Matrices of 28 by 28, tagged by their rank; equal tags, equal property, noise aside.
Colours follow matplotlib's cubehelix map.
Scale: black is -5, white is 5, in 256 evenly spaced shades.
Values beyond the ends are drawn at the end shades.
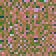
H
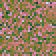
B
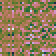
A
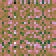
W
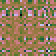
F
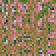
H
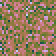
B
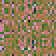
A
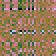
F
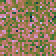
H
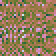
W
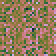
A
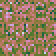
H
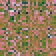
A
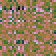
W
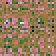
A
